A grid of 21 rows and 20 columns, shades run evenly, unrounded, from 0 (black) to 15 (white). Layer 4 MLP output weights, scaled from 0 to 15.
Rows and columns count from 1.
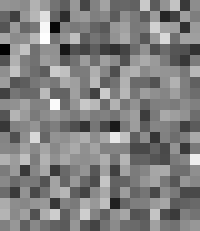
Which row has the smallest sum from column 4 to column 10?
5
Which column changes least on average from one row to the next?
14
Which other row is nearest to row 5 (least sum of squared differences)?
12
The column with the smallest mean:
19
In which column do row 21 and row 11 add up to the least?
15
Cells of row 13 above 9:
7
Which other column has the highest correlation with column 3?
6
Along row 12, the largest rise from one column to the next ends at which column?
13
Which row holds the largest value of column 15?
1
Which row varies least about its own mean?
21
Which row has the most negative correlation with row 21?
18
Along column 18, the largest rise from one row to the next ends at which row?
3
